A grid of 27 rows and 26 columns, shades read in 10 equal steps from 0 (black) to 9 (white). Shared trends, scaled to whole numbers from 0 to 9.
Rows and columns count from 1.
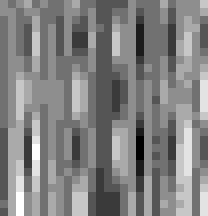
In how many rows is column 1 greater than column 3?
1
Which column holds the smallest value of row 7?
18
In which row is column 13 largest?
4
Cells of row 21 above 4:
12
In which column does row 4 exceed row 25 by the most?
15
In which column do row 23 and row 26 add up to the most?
3
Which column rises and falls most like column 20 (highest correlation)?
13
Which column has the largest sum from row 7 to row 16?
26
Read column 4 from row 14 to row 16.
5 4 4
